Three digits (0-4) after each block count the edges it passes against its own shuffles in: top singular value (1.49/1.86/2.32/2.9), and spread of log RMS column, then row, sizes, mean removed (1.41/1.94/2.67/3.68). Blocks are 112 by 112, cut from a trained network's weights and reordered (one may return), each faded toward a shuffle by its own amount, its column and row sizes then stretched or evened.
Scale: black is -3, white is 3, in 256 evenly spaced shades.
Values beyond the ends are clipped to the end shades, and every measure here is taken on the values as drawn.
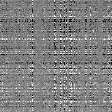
4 4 3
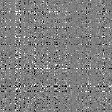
2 4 3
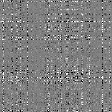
2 4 4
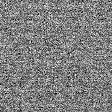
0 1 0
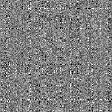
2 3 2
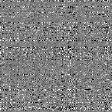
0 3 4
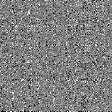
2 3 2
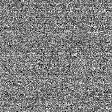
0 1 2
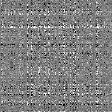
2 4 3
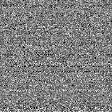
0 1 3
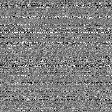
1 1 4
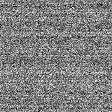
1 1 1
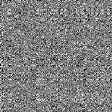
3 2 2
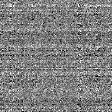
2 3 2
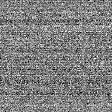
2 1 2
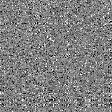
2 1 1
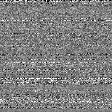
1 1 4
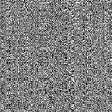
3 3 0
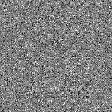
2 1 0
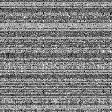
4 1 0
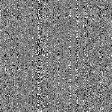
1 4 1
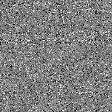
0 1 2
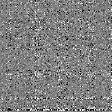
2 3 3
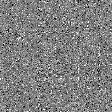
1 2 0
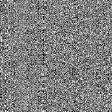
2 3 0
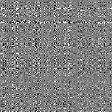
3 4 4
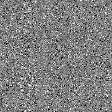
1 2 1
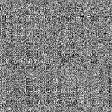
3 1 2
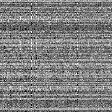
4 3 1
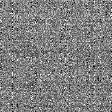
0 3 0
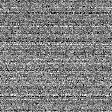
3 1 3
